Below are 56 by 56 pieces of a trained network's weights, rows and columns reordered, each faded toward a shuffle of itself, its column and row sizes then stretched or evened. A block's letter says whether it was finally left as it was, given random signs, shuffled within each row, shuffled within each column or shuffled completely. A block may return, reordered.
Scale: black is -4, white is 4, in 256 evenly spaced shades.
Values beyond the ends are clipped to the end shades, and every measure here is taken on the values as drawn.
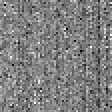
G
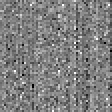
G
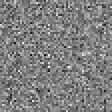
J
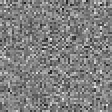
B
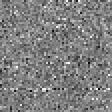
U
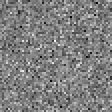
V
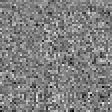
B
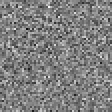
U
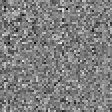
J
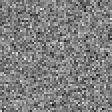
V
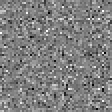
B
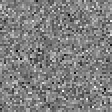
U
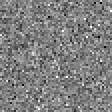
V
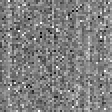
G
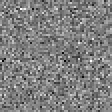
U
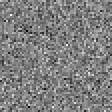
V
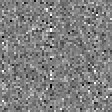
G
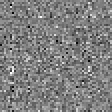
B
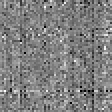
B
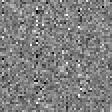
G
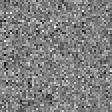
G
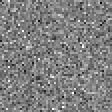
V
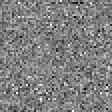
U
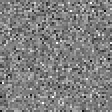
U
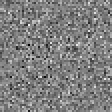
B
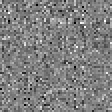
B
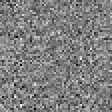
B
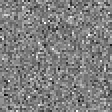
V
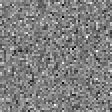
G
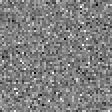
V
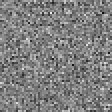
U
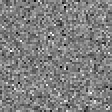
V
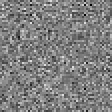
B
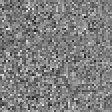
J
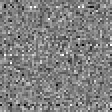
J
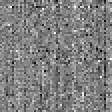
B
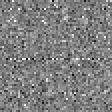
U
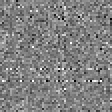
J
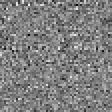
B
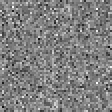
G
